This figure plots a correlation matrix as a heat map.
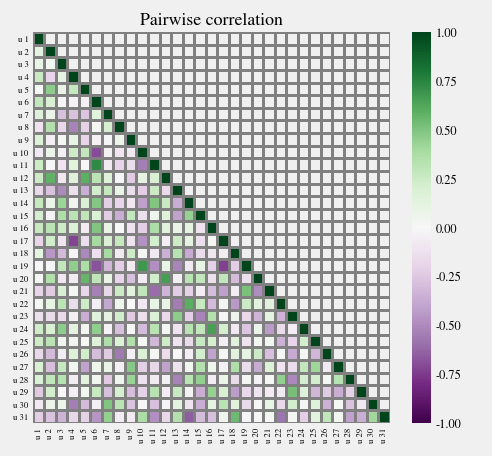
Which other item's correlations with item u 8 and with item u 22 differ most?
u 14
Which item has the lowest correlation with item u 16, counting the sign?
u 26
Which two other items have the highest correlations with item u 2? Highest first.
u 12, u 5
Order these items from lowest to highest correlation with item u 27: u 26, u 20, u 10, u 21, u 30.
u 20, u 10, u 26, u 30, u 21
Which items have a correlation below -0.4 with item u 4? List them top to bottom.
u 8, u 17, u 30
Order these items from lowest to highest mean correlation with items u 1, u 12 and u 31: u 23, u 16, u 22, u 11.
u 22, u 23, u 11, u 16
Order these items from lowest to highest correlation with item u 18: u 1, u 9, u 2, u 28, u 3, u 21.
u 2, u 3, u 28, u 21, u 1, u 9
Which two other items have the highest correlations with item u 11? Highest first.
u 6, u 14
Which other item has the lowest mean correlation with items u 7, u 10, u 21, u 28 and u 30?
u 11
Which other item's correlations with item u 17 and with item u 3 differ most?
u 19
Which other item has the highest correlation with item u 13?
u 23
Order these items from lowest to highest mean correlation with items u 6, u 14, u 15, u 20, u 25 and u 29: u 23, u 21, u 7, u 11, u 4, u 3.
u 21, u 23, u 7, u 4, u 3, u 11
